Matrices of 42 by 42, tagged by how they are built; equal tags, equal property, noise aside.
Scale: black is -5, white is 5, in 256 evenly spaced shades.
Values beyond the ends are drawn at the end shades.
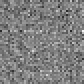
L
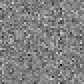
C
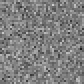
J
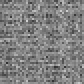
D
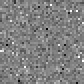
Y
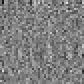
L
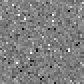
Y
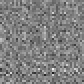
L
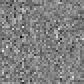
C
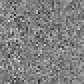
C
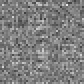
D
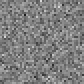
J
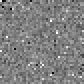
Y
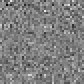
L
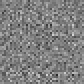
L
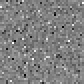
Y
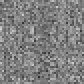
D
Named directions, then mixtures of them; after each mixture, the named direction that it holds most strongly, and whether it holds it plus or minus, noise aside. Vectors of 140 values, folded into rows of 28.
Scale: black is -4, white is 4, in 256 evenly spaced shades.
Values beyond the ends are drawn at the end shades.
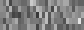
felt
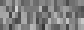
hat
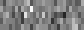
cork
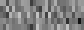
felt, minus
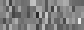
felt, plus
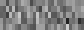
hat, minus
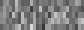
hat, plus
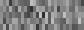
felt, plus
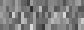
hat, plus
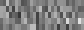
hat, plus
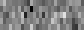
cork, minus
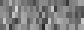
hat, plus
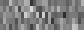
cork, plus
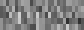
hat, minus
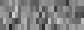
hat, plus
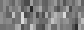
cork, minus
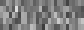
hat, plus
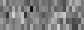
cork, minus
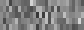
felt, plus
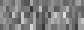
hat, plus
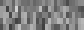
hat, plus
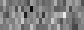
cork, minus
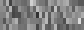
felt, plus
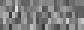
hat, plus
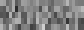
hat, minus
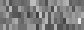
felt, plus
